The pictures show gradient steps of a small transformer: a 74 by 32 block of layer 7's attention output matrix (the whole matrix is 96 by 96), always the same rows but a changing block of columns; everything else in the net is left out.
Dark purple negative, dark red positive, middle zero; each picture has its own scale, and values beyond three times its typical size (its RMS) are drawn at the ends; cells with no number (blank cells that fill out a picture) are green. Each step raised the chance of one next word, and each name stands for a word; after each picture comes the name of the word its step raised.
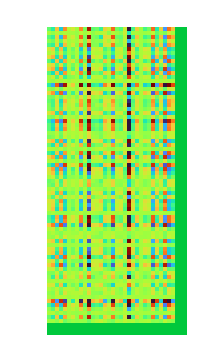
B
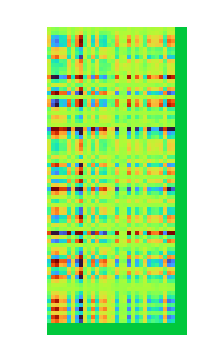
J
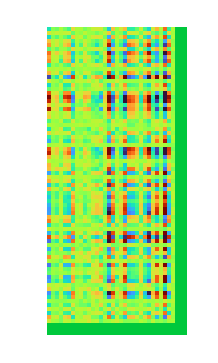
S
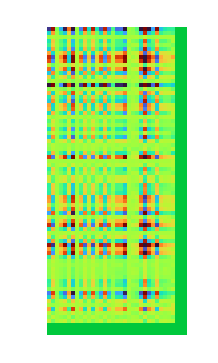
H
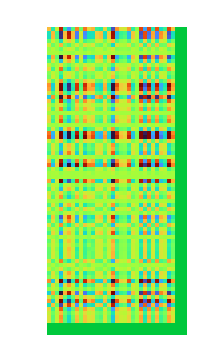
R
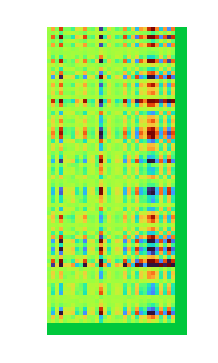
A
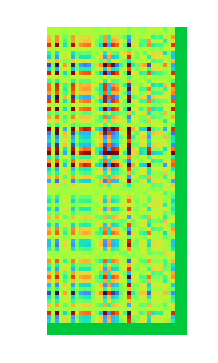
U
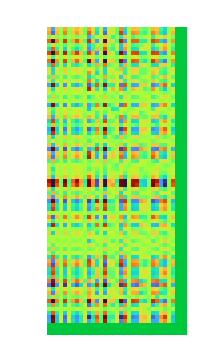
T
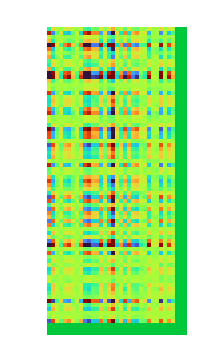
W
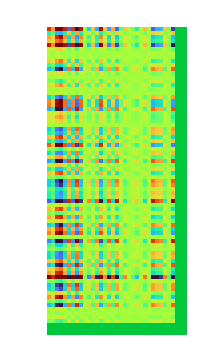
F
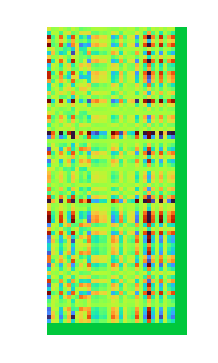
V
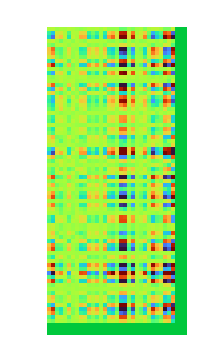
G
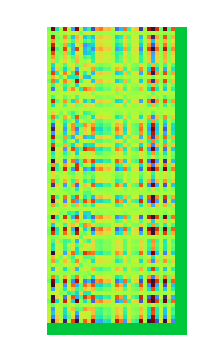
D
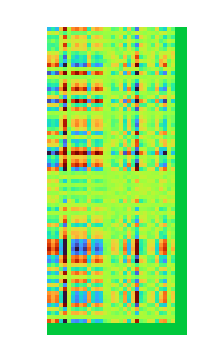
U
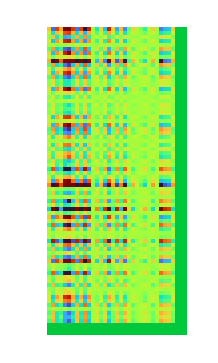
T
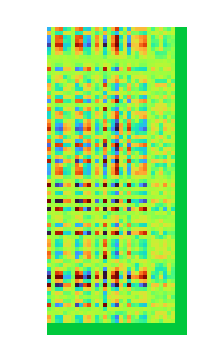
F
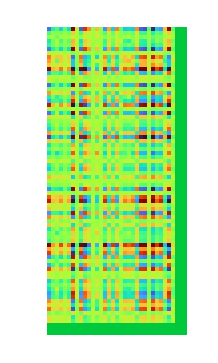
H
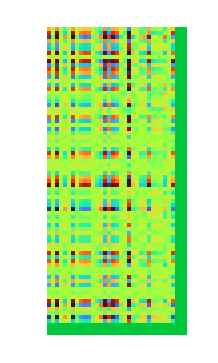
T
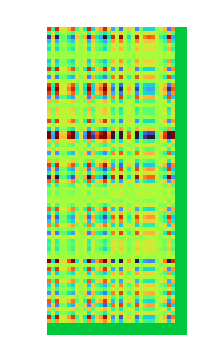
R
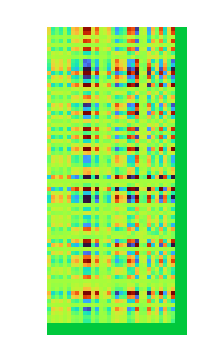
H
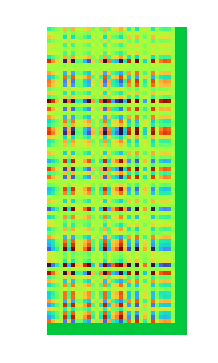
A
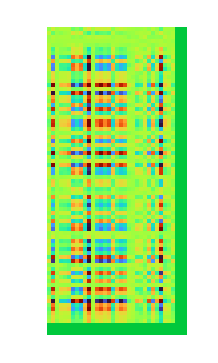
B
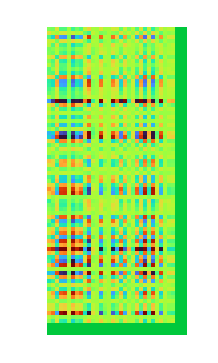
A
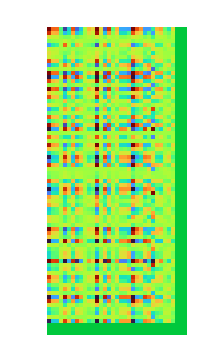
D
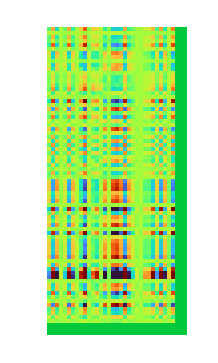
F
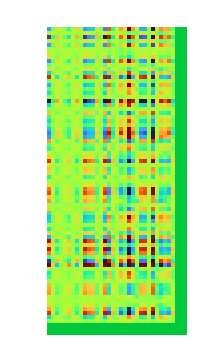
A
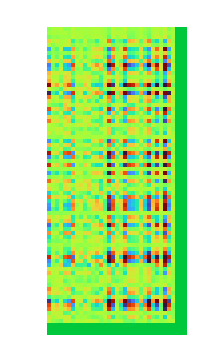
B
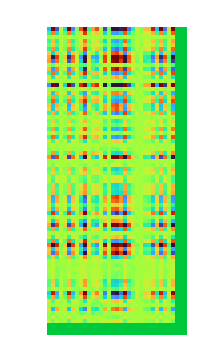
H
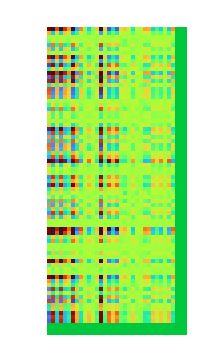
D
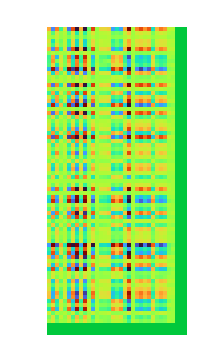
H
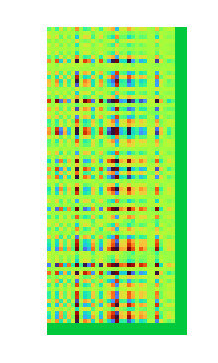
A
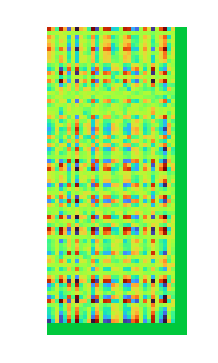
D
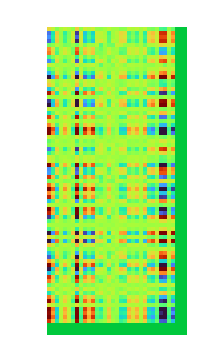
J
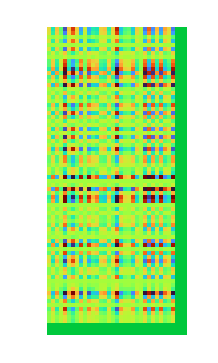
H
